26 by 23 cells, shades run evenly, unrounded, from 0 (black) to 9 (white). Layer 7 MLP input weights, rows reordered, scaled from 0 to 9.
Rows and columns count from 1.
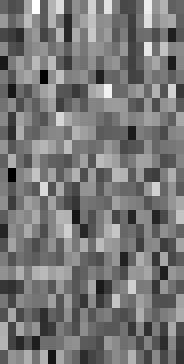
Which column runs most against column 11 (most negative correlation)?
15
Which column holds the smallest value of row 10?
17
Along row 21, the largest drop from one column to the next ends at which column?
13
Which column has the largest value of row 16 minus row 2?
9
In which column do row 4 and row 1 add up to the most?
19
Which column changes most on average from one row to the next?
2
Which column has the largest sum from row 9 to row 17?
8
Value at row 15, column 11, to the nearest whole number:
4
